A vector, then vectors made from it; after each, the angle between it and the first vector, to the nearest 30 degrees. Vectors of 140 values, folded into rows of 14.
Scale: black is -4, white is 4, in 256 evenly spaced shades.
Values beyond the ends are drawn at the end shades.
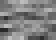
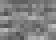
150 degrees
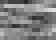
90 degrees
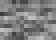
150 degrees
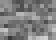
150 degrees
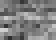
150 degrees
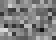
120 degrees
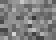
60 degrees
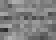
30 degrees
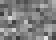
120 degrees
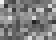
120 degrees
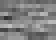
60 degrees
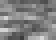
150 degrees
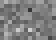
90 degrees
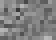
120 degrees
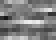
60 degrees
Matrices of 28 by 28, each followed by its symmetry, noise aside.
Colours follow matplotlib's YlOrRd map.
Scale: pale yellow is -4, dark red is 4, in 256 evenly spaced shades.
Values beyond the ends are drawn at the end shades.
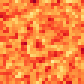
symmetric across the other diagonal.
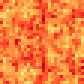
mirrored top to bottom.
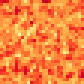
no symmetry.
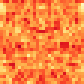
mirrored left to right.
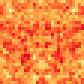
mirrored left to right.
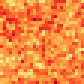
no symmetry.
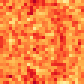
mirrored top to bottom.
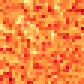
symmetric.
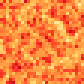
symmetric across the other diagonal.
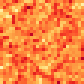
no symmetry.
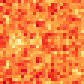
mirrored top to bottom.
